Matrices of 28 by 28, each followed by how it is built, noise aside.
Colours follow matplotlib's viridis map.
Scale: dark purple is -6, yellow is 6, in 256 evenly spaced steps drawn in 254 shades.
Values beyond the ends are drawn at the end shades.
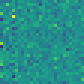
uneven columns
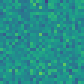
blocks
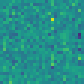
uneven columns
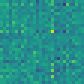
low rank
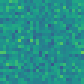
blocks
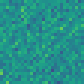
Hankel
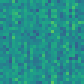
blocks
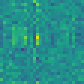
low rank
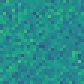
Hankel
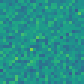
Hankel
